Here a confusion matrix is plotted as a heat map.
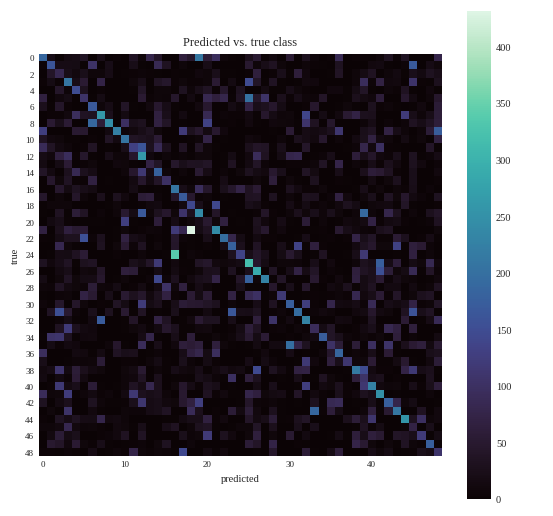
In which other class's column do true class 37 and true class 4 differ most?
32
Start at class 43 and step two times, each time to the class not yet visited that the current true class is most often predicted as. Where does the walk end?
3
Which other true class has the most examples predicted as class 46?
44
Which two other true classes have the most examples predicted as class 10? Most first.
20, 8
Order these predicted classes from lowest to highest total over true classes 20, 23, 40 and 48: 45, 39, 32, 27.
27, 45, 39, 32
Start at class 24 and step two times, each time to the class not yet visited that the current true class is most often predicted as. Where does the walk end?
19
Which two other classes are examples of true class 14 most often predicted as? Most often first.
12, 4
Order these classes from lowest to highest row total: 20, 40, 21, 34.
20, 34, 40, 21
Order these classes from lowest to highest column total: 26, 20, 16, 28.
28, 16, 20, 26
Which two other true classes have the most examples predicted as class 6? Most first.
8, 1
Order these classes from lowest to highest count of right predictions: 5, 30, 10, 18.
5, 18, 30, 10
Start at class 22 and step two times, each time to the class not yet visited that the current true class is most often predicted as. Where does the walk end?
25
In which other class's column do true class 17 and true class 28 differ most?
15
